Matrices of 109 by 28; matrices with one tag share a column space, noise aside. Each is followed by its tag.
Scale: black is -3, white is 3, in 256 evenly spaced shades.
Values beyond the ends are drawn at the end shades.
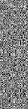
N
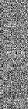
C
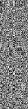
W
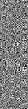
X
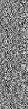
C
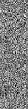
C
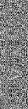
N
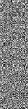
X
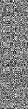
X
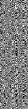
N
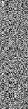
W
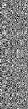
N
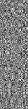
C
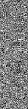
X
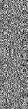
N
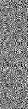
X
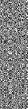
C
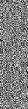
X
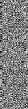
X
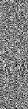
X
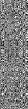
N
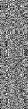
N
